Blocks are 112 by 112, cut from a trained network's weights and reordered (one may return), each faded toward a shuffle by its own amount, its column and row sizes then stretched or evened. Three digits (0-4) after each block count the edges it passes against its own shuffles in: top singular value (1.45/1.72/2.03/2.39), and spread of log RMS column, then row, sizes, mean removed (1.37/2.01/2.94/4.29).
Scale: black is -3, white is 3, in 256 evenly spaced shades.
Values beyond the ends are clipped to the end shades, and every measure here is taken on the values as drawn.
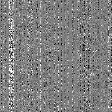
2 4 1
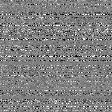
1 0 4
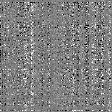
1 3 3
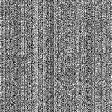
4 1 0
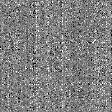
1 2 2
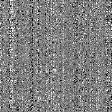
2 3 2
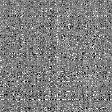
1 1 3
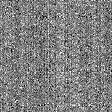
2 0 1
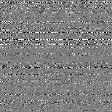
2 0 4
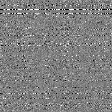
3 1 3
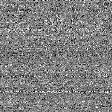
1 0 2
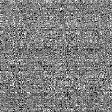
2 2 1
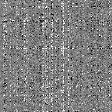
2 3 2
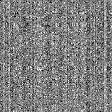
3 0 2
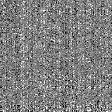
2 1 2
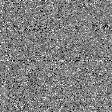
0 0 2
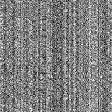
4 1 0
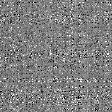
0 2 3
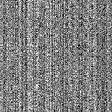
4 1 0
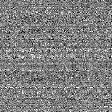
2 1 2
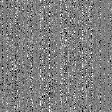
0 4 0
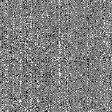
1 3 2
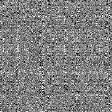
2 3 0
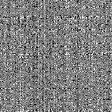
2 0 3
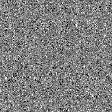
2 1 1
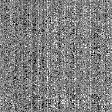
3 2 2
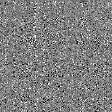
0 2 2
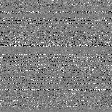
0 0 4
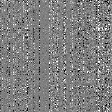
1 4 2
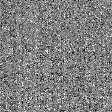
0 1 1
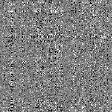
2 3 2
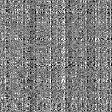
4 2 3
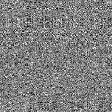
2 0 2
